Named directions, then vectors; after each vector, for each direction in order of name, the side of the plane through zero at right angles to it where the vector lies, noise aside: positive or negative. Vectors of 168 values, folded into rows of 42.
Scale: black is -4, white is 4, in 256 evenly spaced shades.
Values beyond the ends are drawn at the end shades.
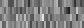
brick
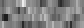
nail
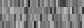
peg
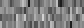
positive, positive, positive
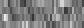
positive, negative, negative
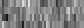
negative, positive, negative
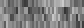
positive, negative, negative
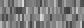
positive, positive, negative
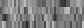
negative, positive, positive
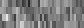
positive, negative, positive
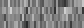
negative, positive, positive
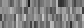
positive, positive, positive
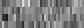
negative, positive, negative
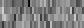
positive, negative, positive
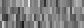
negative, positive, negative
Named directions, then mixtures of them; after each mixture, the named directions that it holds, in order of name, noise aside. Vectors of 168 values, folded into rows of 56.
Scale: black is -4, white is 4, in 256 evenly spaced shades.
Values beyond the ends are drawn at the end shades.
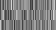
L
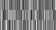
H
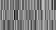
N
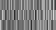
L, N.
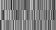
L.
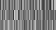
N.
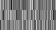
H, L.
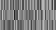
N.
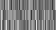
H.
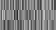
N.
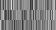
L.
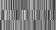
L.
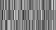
H, N.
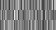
N.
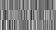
H, L.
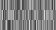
H, N.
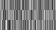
H, N.
